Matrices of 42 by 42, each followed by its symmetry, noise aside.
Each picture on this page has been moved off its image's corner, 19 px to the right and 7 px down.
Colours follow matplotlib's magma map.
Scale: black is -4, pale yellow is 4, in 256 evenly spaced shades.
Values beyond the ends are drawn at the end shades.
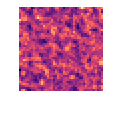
antisymmetric.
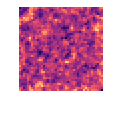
symmetric.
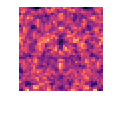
mirrored left to right.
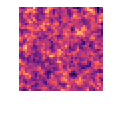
no symmetry.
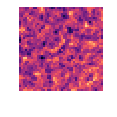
symmetric.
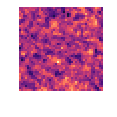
no symmetry.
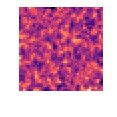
no symmetry.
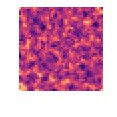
symmetric across the other diagonal.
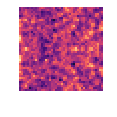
mirrored top to bottom.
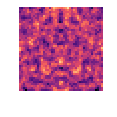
mirrored left to right.
